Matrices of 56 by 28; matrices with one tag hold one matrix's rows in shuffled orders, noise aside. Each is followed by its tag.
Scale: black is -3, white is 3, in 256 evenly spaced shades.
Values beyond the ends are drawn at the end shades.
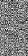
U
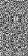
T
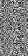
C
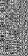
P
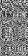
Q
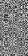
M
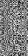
C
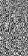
T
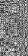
P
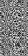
C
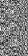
P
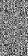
M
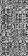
Q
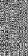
P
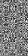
M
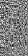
P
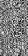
C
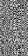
C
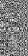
P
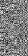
P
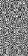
T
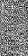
U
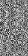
T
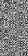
M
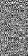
U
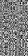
M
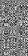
M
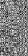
P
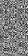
M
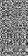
Q
